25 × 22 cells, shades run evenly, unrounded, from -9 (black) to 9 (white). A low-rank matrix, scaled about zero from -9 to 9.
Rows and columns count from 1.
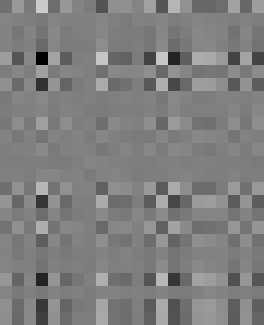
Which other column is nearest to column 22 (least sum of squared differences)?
13
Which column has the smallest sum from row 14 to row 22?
4
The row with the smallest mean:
5
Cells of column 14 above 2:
6
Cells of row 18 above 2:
2
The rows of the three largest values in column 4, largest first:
1, 15, 18
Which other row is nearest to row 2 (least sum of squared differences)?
23
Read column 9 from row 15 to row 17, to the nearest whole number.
-2 3 1
